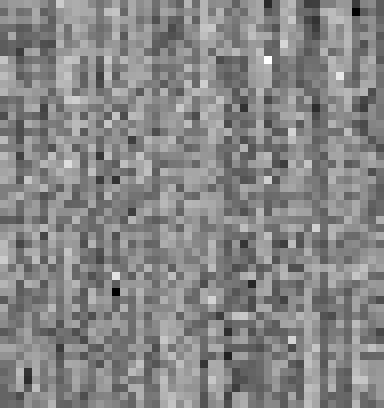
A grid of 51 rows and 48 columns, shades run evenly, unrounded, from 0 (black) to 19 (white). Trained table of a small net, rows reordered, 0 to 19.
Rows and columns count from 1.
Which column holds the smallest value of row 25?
6
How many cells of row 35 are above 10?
23
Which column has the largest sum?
27
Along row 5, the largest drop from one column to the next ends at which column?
16
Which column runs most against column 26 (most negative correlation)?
40
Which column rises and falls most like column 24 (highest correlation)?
5
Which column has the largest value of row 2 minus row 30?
15
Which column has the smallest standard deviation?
20
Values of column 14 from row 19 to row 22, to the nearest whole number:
12 14 8 8
